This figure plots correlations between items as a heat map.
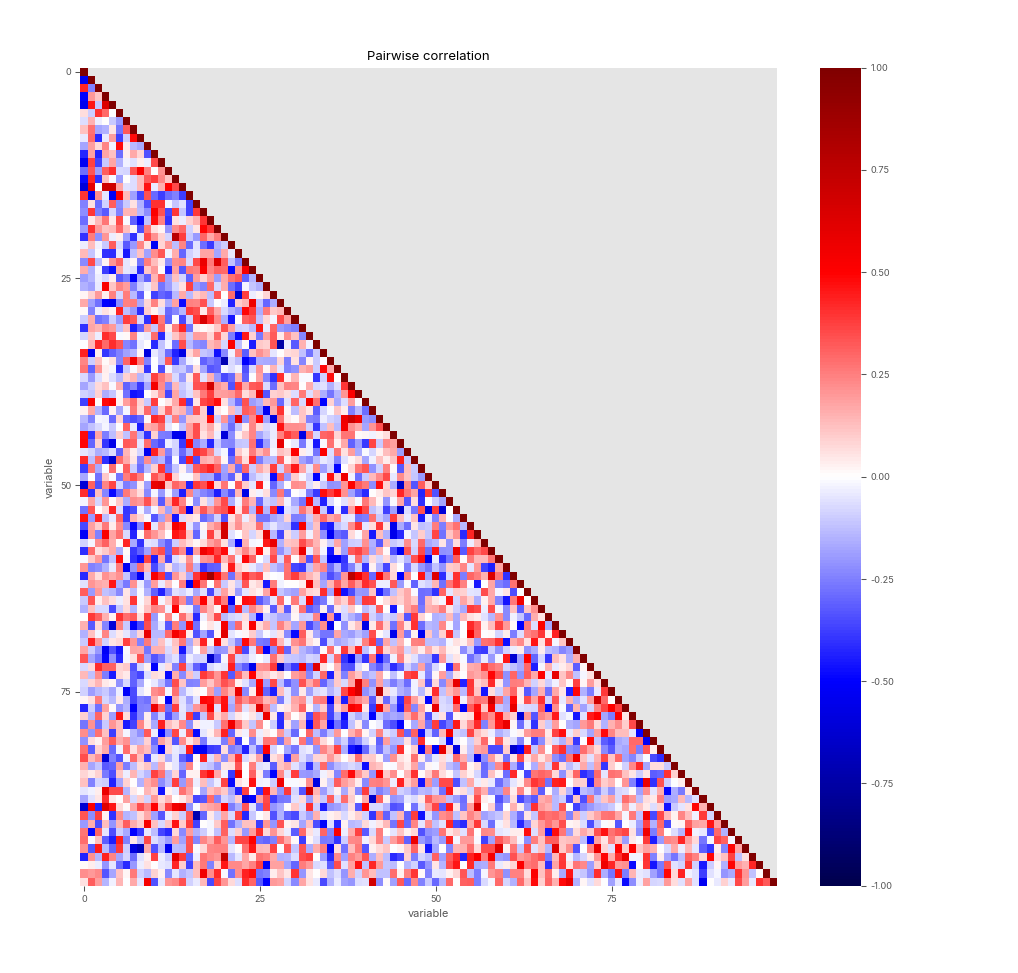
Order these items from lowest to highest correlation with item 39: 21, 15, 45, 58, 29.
45, 15, 29, 21, 58
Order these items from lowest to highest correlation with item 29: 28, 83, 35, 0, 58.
83, 35, 58, 0, 28
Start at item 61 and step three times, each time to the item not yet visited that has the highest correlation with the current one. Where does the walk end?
42
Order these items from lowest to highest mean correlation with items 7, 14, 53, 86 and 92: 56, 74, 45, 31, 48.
48, 45, 56, 31, 74
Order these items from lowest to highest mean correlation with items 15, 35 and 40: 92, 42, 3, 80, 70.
92, 42, 70, 80, 3
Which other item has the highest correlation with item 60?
79
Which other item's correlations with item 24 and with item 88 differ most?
23
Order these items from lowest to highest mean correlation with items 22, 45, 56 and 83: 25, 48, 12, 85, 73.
48, 12, 25, 73, 85
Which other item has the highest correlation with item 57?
27
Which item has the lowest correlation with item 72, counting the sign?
28
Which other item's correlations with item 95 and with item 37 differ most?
20
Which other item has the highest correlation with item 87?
32
